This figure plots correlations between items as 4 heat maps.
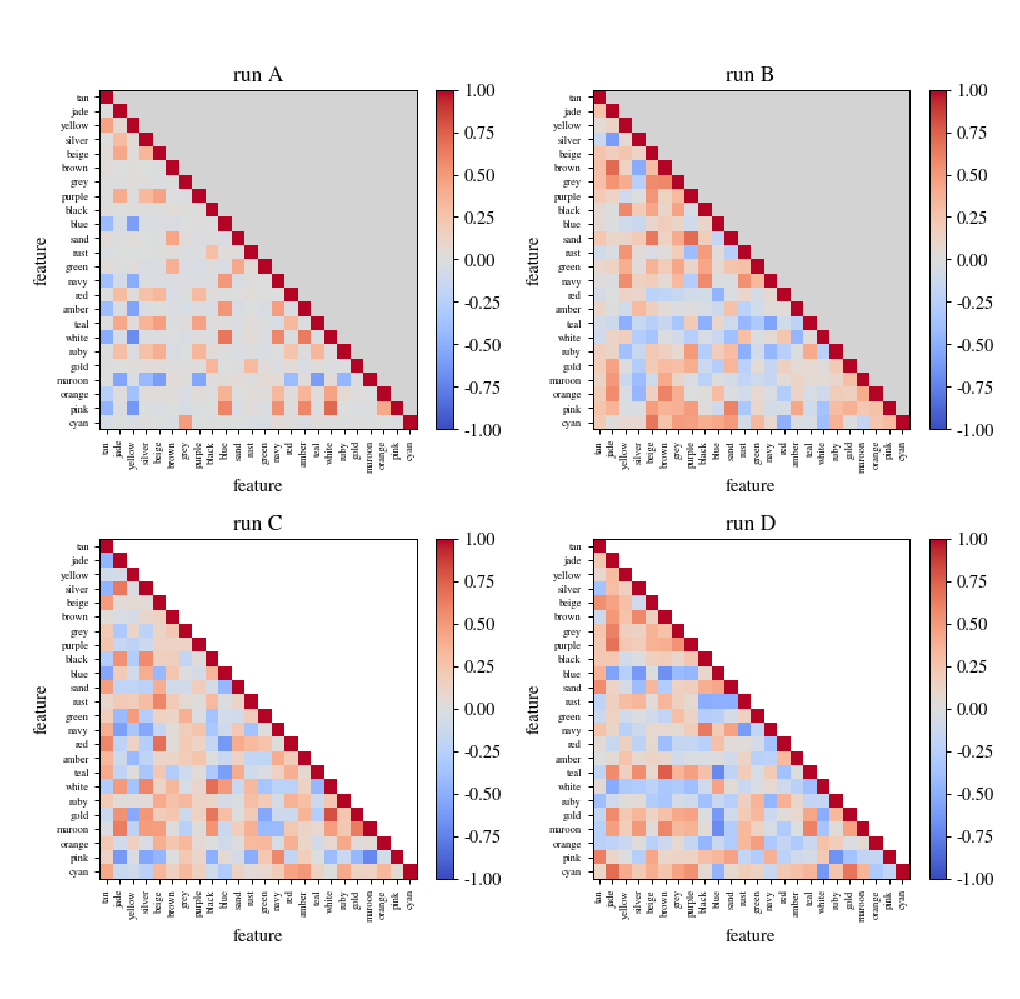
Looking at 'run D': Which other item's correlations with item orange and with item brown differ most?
teal
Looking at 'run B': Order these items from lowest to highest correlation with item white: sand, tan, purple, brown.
sand, purple, tan, brown
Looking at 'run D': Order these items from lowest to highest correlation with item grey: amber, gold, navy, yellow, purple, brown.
amber, navy, yellow, brown, gold, purple
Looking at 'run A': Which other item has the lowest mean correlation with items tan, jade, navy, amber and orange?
yellow
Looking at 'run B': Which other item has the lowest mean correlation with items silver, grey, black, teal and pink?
white
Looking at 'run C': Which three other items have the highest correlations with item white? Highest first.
gold, black, silver
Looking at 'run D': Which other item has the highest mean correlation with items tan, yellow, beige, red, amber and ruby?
cyan
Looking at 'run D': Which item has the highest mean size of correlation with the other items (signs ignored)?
blue
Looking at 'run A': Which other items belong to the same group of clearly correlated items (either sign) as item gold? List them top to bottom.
black, rust
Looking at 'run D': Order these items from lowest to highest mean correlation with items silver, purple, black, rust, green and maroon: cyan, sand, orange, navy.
sand, navy, orange, cyan
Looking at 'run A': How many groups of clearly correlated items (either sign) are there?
5
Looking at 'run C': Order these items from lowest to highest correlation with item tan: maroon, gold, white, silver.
silver, white, gold, maroon
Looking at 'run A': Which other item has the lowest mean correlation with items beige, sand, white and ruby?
maroon
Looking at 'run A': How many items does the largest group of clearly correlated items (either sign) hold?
8
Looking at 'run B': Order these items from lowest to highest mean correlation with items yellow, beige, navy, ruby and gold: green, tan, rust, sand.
rust, tan, green, sand
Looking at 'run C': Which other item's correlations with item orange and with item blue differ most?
red
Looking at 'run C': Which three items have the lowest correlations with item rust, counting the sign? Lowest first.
pink, navy, amber
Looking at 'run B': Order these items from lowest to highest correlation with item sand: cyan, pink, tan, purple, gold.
tan, gold, cyan, pink, purple
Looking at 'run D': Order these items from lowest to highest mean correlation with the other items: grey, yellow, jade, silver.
silver, yellow, grey, jade
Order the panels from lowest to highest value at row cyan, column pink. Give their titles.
run D, run A, run C, run B
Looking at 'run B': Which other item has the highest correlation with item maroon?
jade
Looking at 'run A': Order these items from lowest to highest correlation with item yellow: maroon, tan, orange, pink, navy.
pink, navy, orange, maroon, tan
